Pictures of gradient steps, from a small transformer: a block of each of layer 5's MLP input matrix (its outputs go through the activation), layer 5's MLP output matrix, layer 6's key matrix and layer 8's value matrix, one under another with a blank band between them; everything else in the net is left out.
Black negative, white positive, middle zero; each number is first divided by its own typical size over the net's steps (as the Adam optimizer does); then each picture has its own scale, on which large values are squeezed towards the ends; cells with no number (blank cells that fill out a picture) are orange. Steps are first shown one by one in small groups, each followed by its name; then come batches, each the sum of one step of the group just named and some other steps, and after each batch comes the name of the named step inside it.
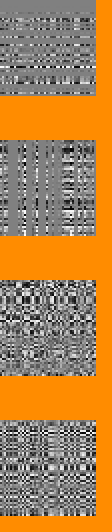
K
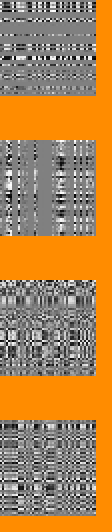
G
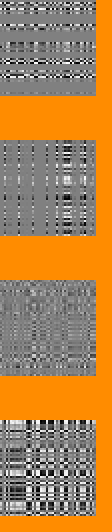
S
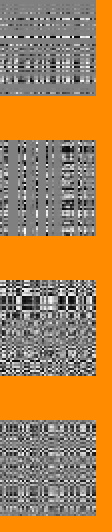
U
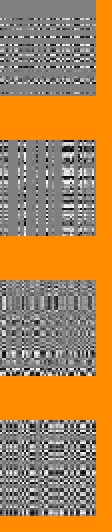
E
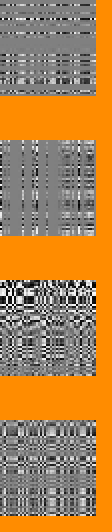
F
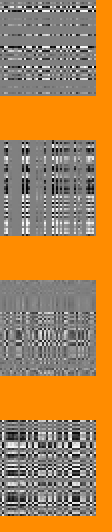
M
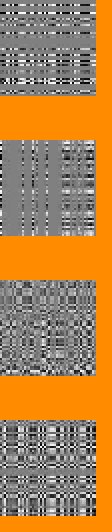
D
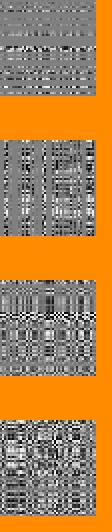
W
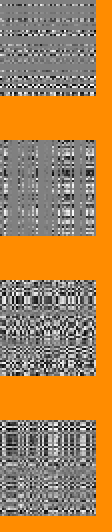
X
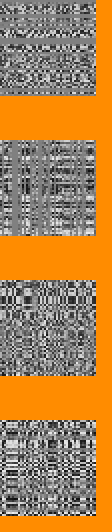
M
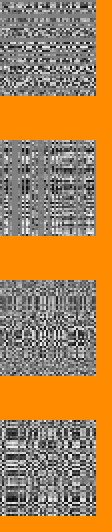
M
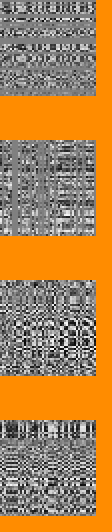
G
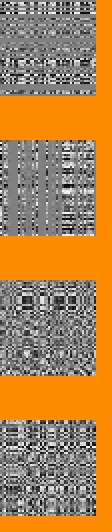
D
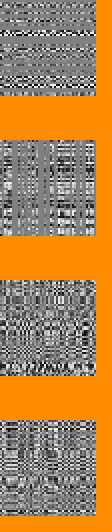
X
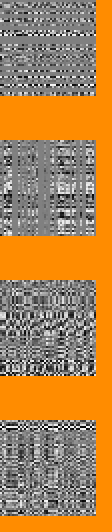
X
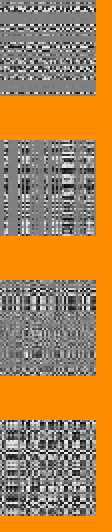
M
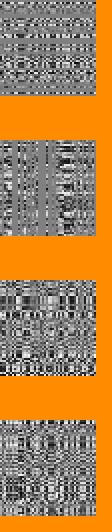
U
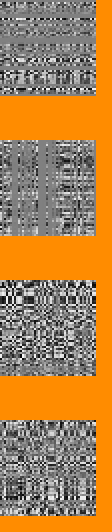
F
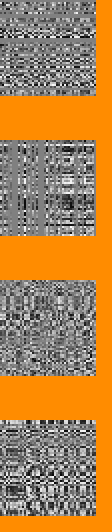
S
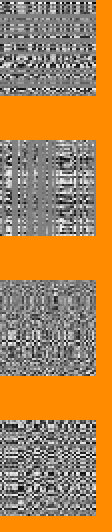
G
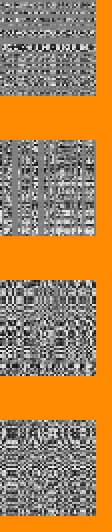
F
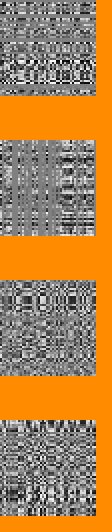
D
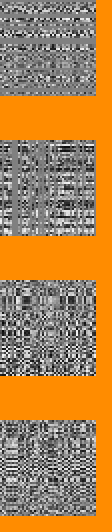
U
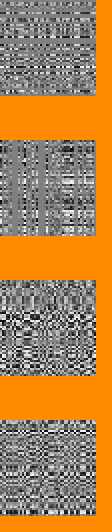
K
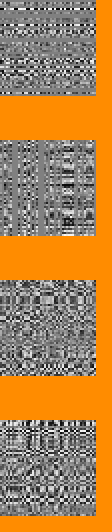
K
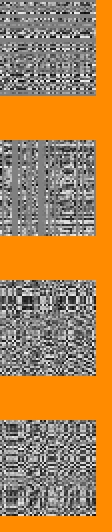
U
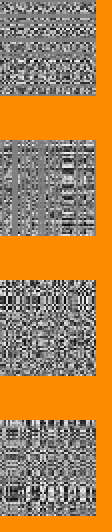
S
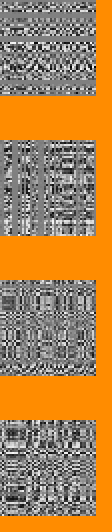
M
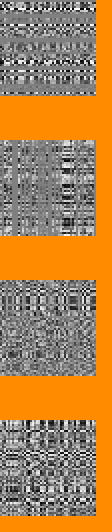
S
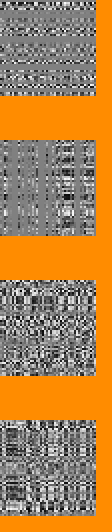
X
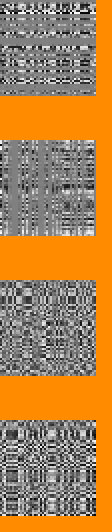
D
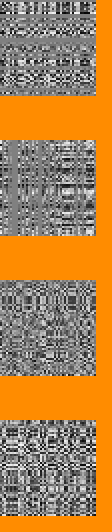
D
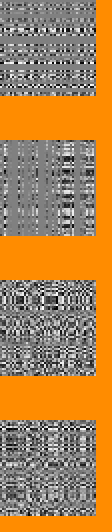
X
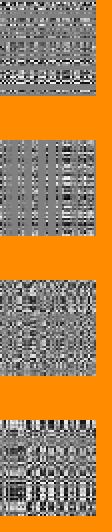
S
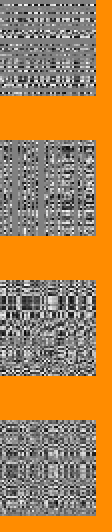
U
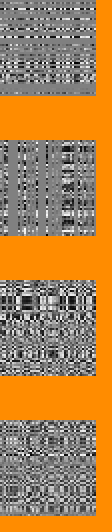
U
